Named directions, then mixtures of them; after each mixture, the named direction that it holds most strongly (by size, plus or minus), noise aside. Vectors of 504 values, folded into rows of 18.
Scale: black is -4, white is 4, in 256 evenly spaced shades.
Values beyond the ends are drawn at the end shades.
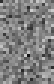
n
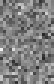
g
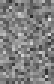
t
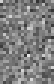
n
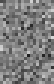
n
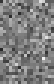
g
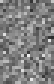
n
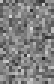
n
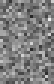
t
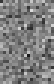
n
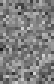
g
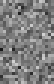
g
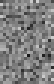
n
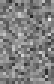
t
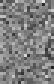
n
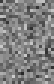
n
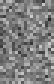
t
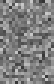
t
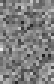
g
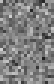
g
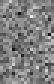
t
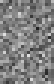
t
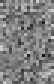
n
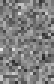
g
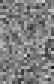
n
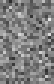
t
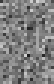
n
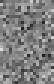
n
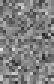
g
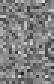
t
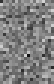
n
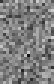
n
